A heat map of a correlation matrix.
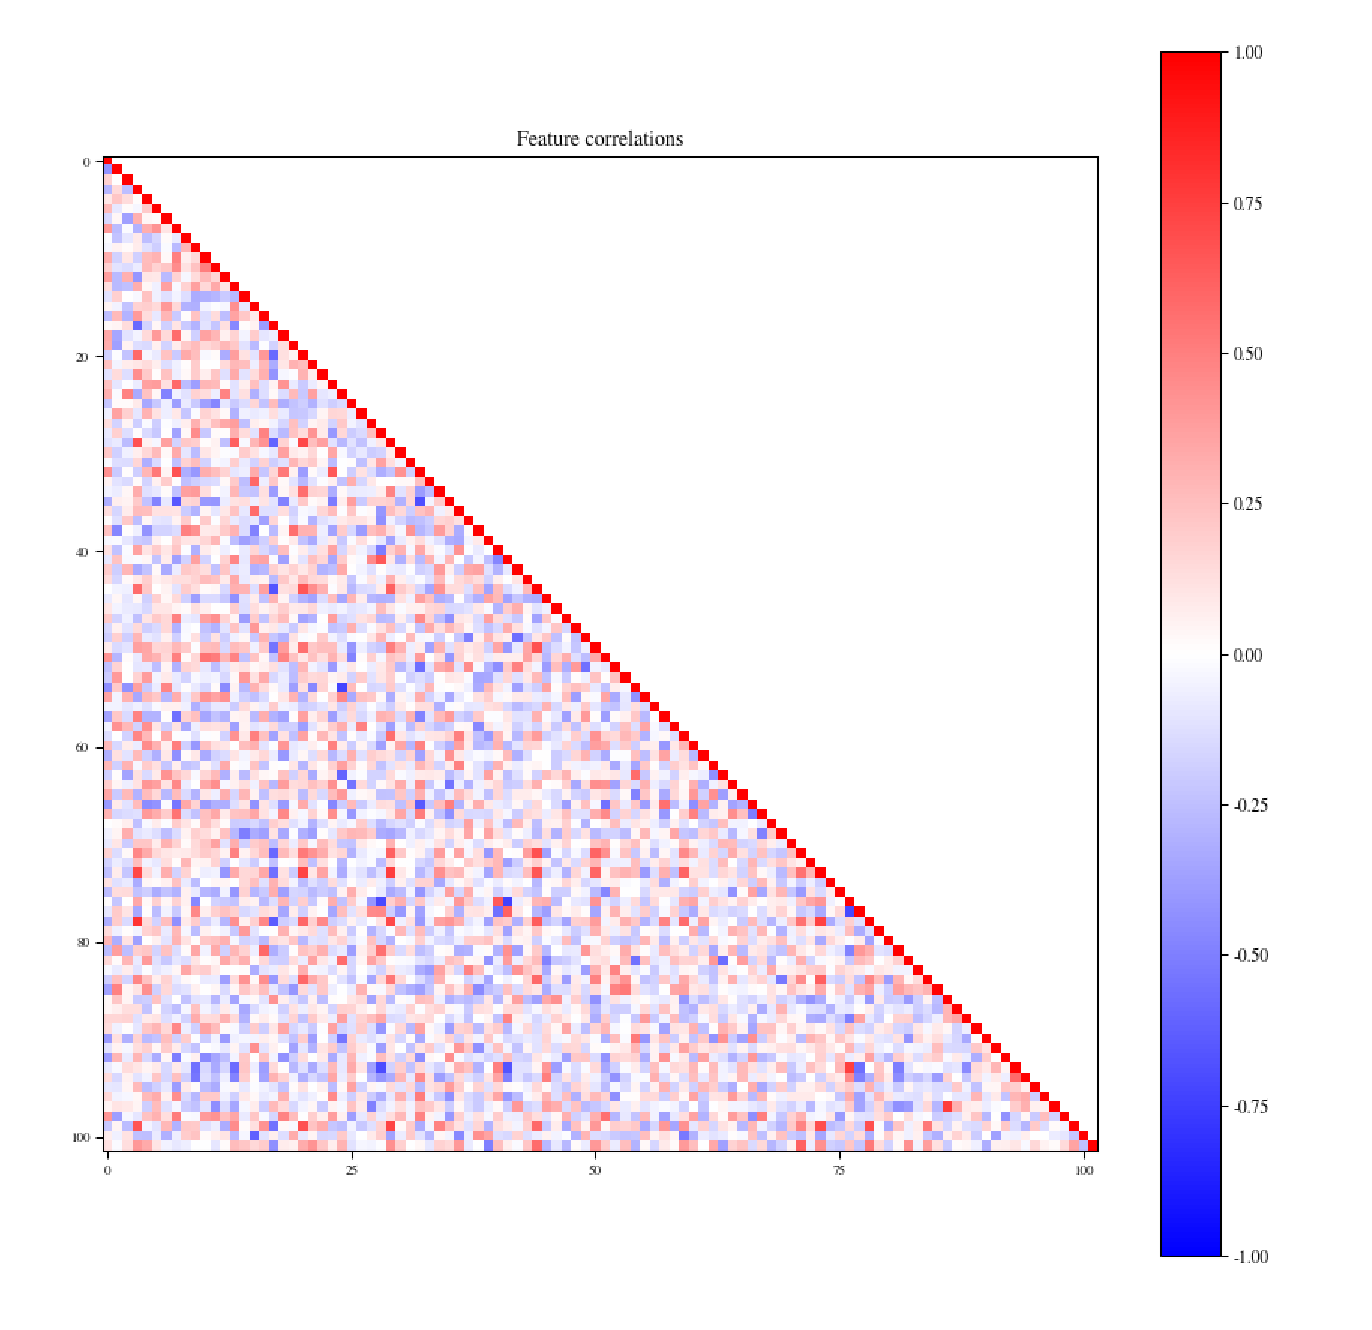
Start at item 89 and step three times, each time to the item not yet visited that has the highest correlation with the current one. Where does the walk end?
23
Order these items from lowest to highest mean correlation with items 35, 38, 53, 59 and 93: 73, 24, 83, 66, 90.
24, 90, 83, 66, 73
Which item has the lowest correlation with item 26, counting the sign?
38
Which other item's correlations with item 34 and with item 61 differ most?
42
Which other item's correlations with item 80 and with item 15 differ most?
100
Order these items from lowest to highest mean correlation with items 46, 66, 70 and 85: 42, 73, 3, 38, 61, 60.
60, 38, 42, 61, 3, 73
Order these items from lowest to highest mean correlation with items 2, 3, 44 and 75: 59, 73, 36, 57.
36, 59, 57, 73
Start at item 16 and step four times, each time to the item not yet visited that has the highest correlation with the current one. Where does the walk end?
77
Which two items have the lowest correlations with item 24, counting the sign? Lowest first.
54, 63
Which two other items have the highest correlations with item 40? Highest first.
76, 93
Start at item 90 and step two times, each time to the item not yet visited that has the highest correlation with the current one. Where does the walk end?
63
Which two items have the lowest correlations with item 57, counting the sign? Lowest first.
7, 32
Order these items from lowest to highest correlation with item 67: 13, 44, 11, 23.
44, 13, 11, 23
